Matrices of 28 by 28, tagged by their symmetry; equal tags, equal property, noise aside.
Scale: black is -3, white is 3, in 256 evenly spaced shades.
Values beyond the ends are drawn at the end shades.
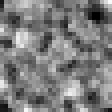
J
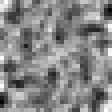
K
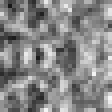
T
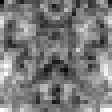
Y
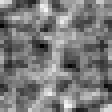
K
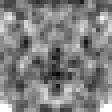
Y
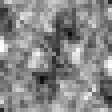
K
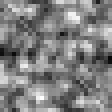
K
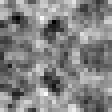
T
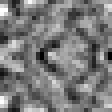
T
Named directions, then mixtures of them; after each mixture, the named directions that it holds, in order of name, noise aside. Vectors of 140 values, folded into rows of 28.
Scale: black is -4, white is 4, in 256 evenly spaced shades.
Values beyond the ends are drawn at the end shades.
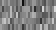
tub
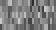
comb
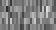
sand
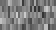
comb, tub.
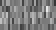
comb, sand, tub.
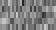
comb, tub.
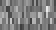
comb, sand.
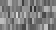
comb, tub.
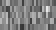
comb, sand, tub.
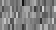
tub.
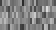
comb, sand, tub.
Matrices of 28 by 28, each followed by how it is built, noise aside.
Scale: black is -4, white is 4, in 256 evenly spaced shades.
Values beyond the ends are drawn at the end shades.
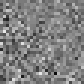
lower triangular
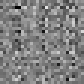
low rank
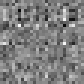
low rank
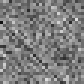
Toeplitz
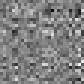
low rank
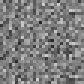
repeating rows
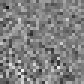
lower triangular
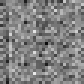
repeating rows
